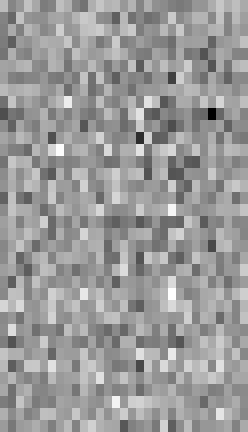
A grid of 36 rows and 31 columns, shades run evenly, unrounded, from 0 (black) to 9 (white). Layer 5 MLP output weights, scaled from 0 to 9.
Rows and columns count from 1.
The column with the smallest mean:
18
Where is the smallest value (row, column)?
10, 27
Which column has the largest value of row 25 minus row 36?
22
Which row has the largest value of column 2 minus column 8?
28
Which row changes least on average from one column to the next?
8
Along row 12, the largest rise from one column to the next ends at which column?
19
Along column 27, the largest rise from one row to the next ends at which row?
11
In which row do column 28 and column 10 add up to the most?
35
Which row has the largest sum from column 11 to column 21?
34
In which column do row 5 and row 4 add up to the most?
15
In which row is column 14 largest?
13
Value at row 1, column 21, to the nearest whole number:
5
